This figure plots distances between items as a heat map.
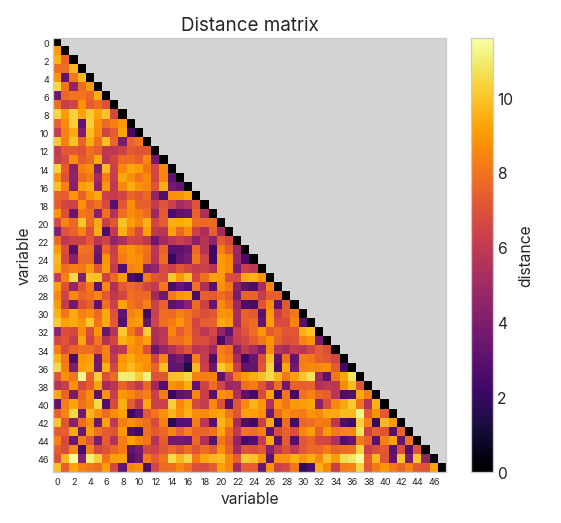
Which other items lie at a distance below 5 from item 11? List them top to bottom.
8, 25, 30, 31, 47
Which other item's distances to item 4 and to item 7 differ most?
18
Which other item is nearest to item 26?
10
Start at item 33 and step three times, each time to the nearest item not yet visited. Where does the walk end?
32
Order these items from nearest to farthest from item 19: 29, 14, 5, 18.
14, 29, 5, 18
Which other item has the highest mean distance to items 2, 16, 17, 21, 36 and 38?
46
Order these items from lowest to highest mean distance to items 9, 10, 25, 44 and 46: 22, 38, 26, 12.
26, 22, 12, 38
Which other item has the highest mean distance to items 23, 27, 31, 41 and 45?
37
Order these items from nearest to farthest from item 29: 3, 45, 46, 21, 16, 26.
16, 45, 3, 21, 26, 46
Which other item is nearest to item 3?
45
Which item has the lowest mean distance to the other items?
22
